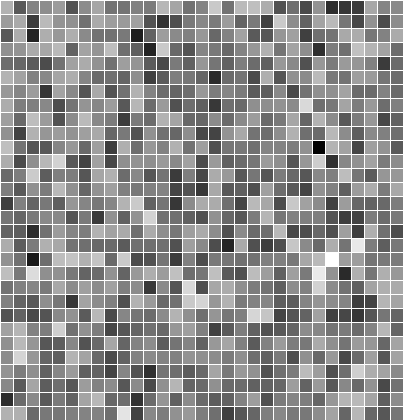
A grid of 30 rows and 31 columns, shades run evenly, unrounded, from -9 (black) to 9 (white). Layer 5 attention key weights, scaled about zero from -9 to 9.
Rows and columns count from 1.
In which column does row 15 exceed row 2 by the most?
21
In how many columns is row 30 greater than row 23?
18
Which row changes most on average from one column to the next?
20
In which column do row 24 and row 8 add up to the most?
24
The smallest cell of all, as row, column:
11, 25
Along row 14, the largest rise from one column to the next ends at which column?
17
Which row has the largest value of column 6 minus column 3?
19
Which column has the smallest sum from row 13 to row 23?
14
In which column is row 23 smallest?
28
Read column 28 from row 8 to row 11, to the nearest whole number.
0 0 -2 -4
